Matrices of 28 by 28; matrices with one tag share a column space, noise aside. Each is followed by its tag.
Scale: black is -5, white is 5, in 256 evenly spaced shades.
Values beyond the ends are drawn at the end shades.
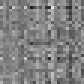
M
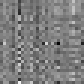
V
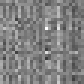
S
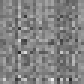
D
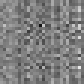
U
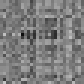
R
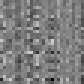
D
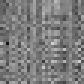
V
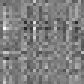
S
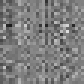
U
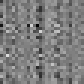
U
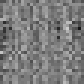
S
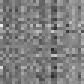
U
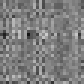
R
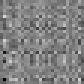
D
